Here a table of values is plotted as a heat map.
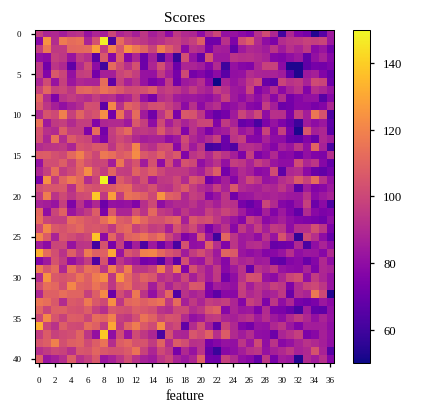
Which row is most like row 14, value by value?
39
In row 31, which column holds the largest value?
4
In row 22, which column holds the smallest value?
32
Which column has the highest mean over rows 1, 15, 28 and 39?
8
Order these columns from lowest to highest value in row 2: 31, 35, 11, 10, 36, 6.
36, 35, 31, 10, 6, 11
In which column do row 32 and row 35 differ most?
9
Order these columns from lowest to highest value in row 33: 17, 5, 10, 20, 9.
20, 10, 5, 17, 9
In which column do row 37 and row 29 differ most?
15
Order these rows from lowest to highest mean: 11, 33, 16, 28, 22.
28, 11, 22, 16, 33
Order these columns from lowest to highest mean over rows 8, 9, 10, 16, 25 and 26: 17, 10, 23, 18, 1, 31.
31, 17, 23, 18, 1, 10
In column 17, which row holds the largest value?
29
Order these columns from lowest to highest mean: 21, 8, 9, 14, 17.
21, 17, 14, 9, 8
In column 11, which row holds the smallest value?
26
